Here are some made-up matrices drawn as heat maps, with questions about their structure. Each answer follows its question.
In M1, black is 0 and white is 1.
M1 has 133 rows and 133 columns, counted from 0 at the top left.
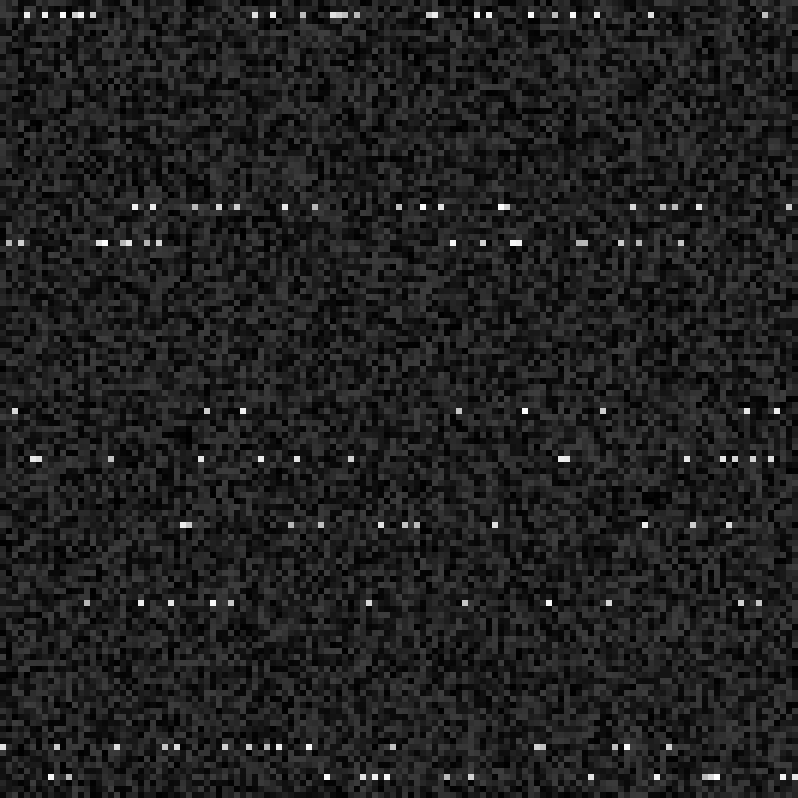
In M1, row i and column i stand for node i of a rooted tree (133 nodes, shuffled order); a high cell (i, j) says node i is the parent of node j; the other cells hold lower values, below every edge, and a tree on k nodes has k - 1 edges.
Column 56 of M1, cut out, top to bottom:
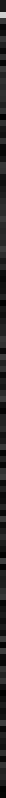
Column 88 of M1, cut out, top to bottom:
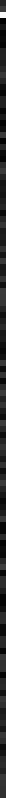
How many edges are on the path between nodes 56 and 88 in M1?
2
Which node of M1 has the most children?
2
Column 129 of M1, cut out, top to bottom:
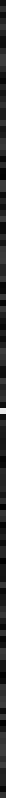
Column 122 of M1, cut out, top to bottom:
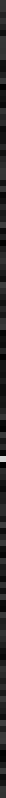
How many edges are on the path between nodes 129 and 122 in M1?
3
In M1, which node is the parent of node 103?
40
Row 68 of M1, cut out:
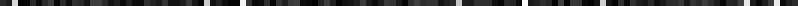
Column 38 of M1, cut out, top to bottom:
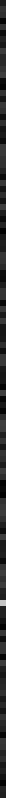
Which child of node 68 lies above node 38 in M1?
100
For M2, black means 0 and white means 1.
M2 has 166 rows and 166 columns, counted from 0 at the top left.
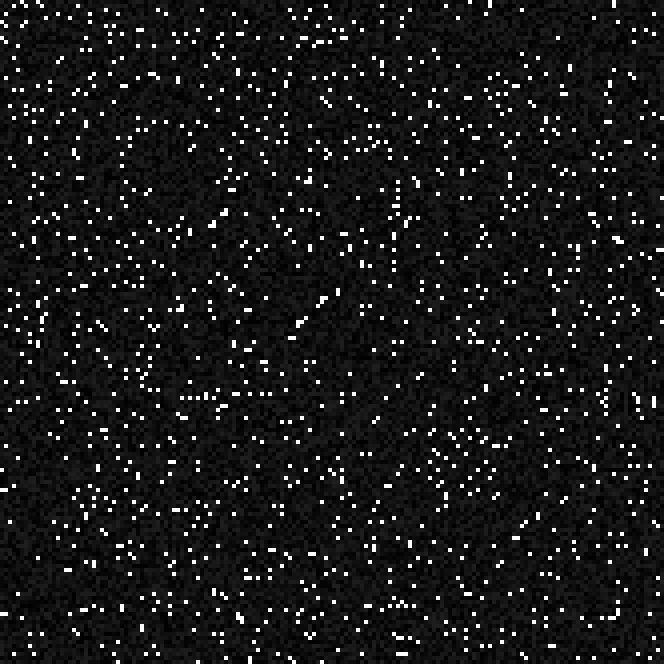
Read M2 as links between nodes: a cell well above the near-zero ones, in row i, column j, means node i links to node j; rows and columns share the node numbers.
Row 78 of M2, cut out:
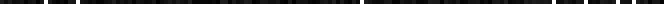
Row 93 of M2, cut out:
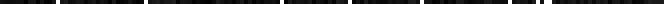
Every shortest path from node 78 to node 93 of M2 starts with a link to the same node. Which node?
node 154
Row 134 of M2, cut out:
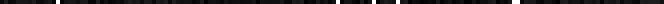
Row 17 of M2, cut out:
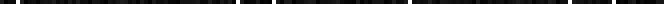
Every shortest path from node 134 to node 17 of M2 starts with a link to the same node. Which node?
node 14
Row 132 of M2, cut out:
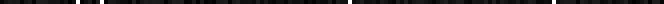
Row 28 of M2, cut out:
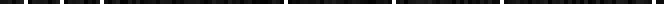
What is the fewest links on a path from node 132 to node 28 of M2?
2
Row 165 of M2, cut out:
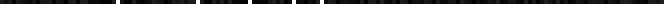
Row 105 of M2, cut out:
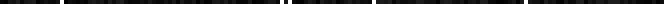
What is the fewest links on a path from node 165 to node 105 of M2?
4
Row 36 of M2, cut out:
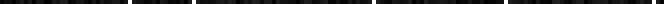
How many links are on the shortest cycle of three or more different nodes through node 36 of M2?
4
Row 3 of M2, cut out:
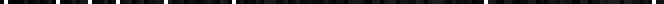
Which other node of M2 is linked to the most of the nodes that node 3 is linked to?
node 111
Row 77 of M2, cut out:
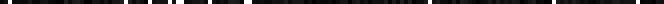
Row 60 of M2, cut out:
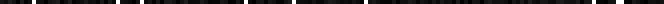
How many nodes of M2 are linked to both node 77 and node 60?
1
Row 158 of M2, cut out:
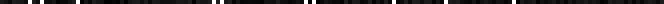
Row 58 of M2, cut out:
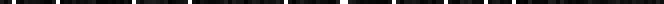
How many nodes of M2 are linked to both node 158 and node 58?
3
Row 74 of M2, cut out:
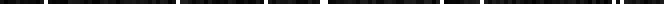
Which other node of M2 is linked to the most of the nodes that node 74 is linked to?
node 59
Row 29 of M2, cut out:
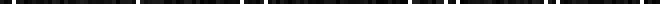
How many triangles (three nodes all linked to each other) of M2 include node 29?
3
